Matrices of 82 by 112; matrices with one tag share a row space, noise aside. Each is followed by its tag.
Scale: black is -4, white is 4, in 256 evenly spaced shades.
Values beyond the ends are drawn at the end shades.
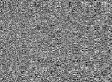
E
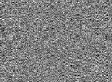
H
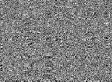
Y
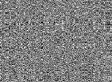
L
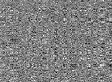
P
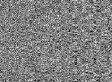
E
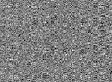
P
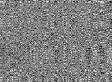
P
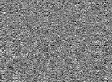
H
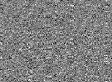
Y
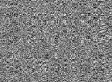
P
